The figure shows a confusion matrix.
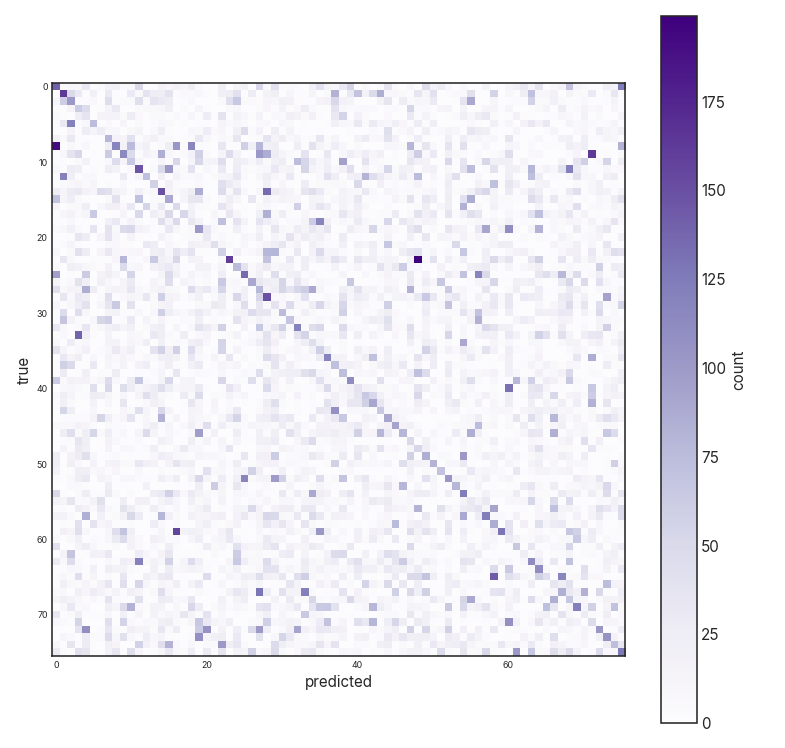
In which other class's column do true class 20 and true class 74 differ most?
22
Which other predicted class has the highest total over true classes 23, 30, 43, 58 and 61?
48
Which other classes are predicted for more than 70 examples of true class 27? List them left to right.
4, 34, 47
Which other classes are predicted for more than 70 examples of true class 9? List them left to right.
14, 27, 28, 71
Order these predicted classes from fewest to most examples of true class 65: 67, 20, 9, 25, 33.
25, 9, 20, 33, 67
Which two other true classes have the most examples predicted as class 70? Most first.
67, 10
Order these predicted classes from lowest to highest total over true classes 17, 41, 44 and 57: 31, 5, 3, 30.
3, 31, 30, 5
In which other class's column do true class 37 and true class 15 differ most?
55
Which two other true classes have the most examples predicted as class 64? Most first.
19, 17
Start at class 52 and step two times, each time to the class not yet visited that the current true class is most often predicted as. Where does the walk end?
56
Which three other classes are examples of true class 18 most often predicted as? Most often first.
35, 22, 34
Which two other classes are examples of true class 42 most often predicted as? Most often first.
71, 41
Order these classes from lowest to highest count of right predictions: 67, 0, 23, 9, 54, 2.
67, 2, 9, 54, 0, 23
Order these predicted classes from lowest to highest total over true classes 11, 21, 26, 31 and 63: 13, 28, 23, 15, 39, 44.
23, 13, 28, 39, 44, 15
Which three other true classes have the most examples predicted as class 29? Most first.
52, 22, 49
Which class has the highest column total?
28
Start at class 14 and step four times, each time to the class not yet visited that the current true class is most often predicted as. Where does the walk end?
60
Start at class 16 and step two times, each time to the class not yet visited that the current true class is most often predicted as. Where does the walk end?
34
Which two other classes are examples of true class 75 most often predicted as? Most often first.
61, 63
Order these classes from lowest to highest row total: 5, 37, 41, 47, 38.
47, 5, 37, 38, 41
